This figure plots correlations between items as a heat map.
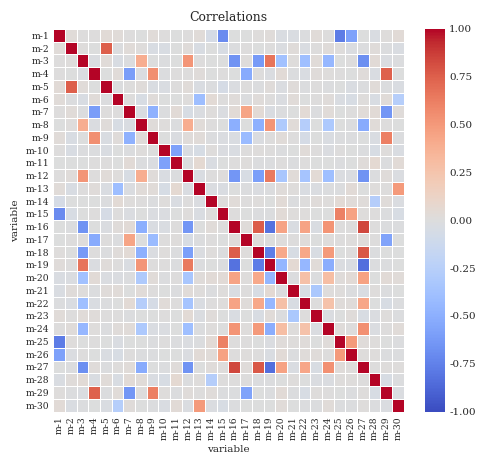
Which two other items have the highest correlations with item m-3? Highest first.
m-19, m-12
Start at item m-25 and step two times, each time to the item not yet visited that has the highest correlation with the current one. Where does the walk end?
m-26
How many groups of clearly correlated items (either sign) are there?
8
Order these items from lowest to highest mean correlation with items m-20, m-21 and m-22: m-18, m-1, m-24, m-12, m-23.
m-12, m-23, m-1, m-24, m-18
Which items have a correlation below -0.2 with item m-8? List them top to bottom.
m-16, m-18, m-20, m-22, m-24, m-27
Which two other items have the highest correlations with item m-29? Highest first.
m-4, m-9
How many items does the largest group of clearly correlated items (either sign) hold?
10
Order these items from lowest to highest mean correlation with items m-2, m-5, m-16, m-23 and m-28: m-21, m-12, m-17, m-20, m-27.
m-12, m-21, m-17, m-20, m-27
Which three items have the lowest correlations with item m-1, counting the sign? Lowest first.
m-25, m-15, m-26
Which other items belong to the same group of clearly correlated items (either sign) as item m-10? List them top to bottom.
m-11
